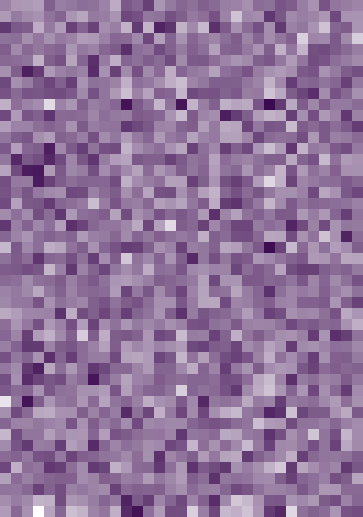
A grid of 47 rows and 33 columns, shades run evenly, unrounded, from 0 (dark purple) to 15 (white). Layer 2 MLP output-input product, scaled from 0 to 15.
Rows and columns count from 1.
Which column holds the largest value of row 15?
30
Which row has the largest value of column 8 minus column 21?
31
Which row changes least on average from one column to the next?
45
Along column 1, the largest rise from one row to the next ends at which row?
37
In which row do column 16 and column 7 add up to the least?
3
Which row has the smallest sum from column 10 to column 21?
46
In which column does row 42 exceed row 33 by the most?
22
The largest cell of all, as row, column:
47, 4
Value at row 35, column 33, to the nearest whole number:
7
